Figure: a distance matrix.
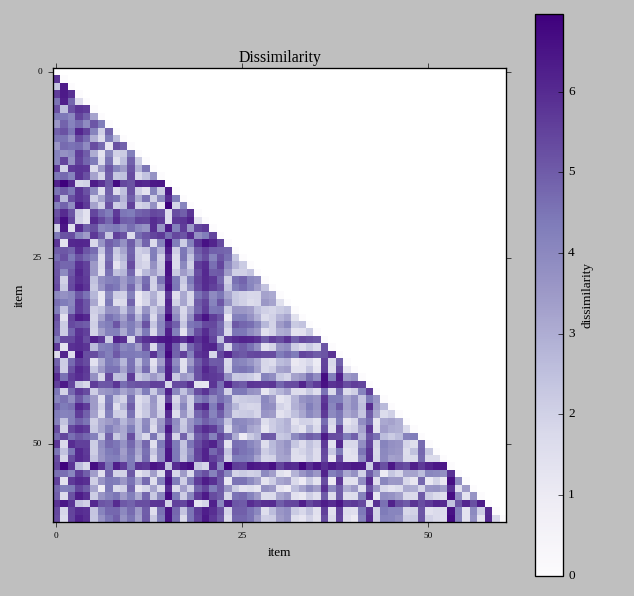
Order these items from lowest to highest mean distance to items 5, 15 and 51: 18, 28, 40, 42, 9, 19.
40, 28, 9, 19, 42, 18
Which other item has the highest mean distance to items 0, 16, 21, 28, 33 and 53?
15
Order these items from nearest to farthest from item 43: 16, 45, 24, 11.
11, 45, 16, 24
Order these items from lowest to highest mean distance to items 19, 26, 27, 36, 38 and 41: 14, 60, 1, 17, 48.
14, 48, 17, 60, 1
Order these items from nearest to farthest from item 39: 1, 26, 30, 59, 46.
59, 1, 30, 46, 26
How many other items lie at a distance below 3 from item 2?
3
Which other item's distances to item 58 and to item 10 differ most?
36
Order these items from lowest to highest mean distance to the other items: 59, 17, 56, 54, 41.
56, 54, 17, 59, 41
